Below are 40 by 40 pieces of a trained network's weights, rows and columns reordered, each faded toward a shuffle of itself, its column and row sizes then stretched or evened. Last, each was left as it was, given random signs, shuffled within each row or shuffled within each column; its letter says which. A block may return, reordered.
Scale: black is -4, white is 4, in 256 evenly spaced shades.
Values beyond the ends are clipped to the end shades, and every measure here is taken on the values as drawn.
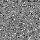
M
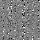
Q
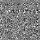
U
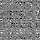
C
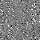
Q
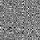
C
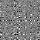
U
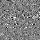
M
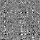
U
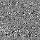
M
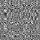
C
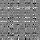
C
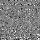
M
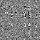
U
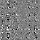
U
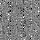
Q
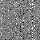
Q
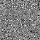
M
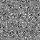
M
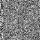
Q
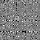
C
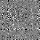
U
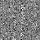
Q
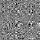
C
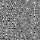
Q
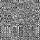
C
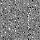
Q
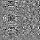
C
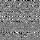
M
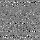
M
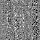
Q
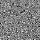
M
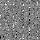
Q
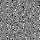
Q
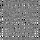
C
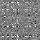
C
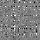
C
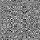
C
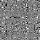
U
